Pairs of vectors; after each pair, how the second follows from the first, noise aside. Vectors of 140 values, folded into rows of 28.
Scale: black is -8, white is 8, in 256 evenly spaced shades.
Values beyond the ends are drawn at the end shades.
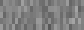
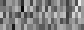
wrapped around, negated, scaled up.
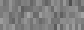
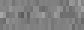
reversed, partly zeroed.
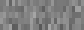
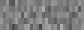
sign-scrambled.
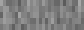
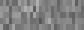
shuffled.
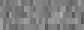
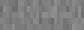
wrapped around, shrunk.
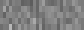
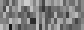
negated, scaled up.
